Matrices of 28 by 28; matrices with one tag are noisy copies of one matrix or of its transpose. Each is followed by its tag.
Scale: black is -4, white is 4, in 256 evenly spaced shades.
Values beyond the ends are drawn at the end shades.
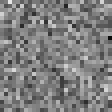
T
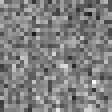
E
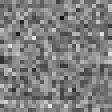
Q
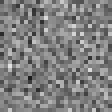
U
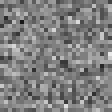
Q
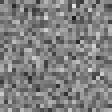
U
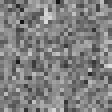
Q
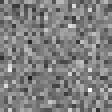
U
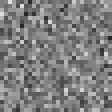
T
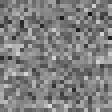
Q
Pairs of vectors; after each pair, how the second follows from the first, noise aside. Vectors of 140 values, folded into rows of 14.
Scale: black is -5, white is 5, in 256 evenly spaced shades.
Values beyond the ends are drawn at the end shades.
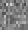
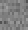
wrapped around, negated, shrunk.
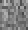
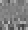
reversed, negated, partly zeroed.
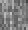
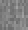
reversed, shrunk.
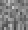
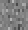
reversed, negated, partly zeroed.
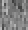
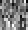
reversed, negated, scaled up.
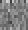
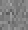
wrapped around, negated, shrunk.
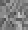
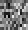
reversed, negated, scaled up.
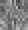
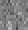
reversed, negated, partly zeroed.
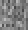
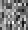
reversed, negated, scaled up.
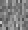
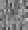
reversed, negated.
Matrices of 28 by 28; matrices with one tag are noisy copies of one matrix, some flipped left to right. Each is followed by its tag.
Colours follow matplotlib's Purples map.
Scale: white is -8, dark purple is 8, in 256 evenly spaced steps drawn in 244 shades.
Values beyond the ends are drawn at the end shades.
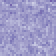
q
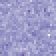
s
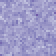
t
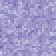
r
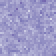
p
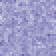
t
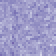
p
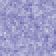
r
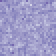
q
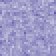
t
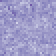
q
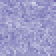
q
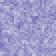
r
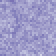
p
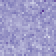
q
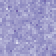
p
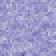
s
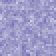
t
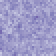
r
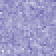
q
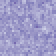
r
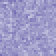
p
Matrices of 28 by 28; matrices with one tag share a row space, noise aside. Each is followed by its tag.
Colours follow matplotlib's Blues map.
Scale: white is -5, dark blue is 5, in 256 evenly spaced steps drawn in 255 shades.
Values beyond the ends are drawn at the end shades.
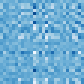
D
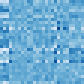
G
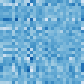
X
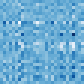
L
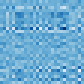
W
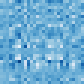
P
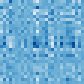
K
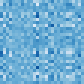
K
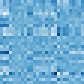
G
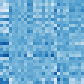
G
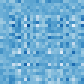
P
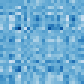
P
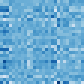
G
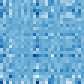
K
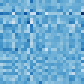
X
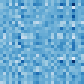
L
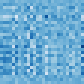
X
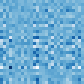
K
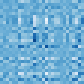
D
